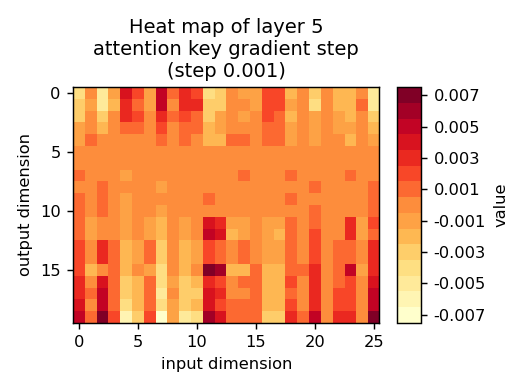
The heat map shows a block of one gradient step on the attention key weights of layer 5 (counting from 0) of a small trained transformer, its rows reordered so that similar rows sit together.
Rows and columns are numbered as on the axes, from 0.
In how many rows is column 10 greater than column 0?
5
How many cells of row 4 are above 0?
7
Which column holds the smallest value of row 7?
4
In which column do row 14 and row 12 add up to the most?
11
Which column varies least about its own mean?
21
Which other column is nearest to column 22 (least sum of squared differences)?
3
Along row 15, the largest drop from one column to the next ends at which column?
13
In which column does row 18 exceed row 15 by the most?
2
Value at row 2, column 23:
-0.002
